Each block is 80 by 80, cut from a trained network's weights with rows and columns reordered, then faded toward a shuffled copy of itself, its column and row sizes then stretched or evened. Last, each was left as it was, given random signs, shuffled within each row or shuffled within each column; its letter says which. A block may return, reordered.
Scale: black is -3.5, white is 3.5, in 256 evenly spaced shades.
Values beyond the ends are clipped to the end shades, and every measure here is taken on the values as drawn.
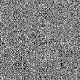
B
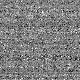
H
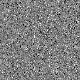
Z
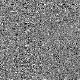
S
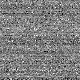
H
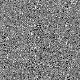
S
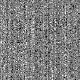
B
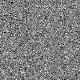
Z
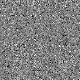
S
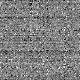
B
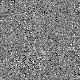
S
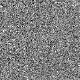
S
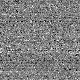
H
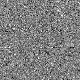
H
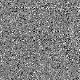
S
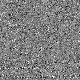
H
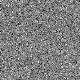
Z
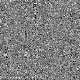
S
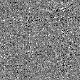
S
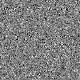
H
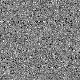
H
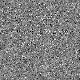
H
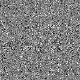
S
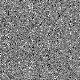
Z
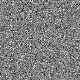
Z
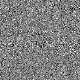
S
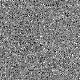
H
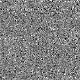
S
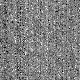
Z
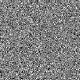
B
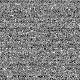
H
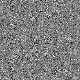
S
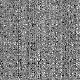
B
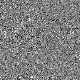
S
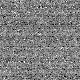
H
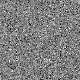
Z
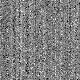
Z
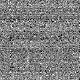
B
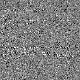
S
